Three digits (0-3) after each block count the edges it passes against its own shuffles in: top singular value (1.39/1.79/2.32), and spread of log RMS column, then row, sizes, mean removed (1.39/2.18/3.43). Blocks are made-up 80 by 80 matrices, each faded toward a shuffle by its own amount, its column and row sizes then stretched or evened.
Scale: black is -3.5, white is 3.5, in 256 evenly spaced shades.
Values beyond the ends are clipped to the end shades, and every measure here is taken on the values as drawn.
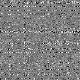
1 1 3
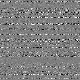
2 0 3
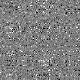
2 1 2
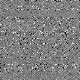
0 0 2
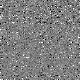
0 1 2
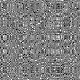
3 1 0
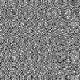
3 0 0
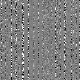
1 3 0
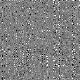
1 2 1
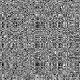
3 1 1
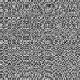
3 0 2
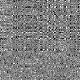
3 1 2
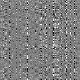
3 3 1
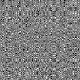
3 2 1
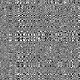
3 2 2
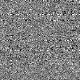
1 1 2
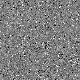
0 1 1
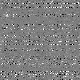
1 0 3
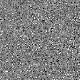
1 1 1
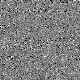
0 0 2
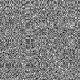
3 0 0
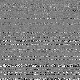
1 0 3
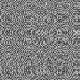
3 1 1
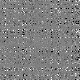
0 2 2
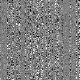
0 3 0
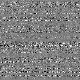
0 0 3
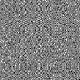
3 1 0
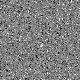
0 1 0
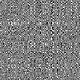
3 2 1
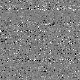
0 1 2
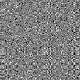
3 1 0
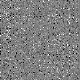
0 2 1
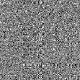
2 1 1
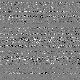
1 0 3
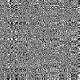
3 2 2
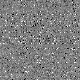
1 1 2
